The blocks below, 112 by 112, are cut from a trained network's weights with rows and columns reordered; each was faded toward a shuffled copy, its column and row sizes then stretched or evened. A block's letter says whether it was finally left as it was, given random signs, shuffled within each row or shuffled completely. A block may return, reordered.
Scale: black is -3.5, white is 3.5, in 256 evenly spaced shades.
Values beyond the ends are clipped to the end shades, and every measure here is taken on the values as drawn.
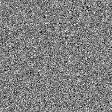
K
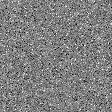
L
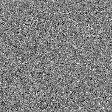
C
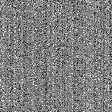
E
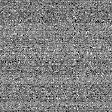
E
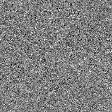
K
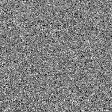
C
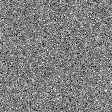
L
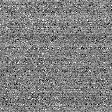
E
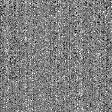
E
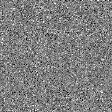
K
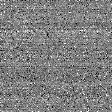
E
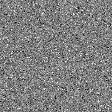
C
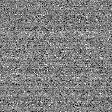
E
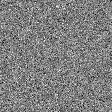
L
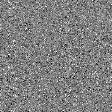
K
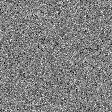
L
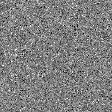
K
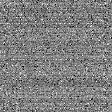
E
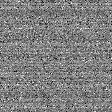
C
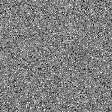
C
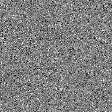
K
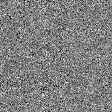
K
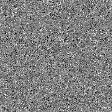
K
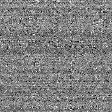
E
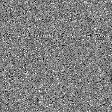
K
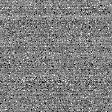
E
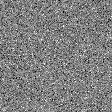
L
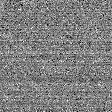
C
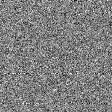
C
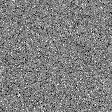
L
